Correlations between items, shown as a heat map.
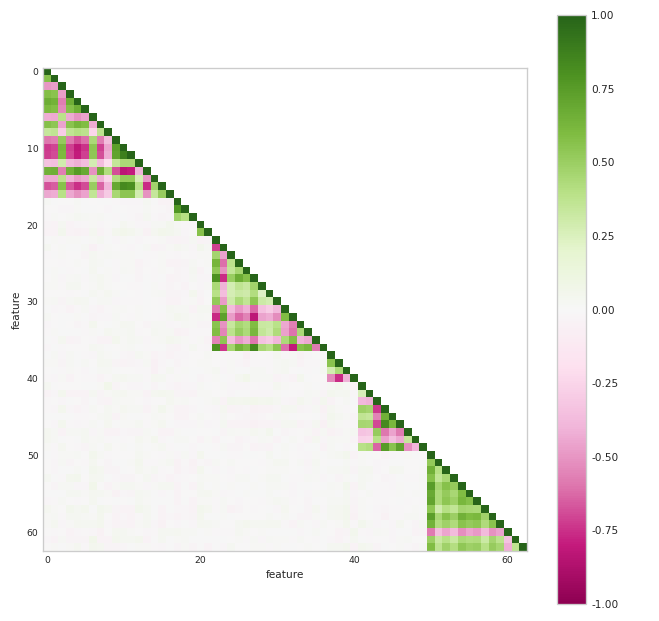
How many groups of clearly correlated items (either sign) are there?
7
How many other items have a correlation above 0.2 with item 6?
8
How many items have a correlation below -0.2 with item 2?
8
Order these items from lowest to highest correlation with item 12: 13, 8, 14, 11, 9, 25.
13, 8, 25, 14, 9, 11
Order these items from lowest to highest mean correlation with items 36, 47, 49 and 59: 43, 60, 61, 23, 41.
23, 60, 43, 41, 61
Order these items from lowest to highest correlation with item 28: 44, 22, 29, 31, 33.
31, 44, 29, 33, 22
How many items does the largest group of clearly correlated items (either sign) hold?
17
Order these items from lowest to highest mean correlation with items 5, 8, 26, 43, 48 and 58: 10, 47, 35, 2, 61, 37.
10, 2, 35, 37, 61, 47
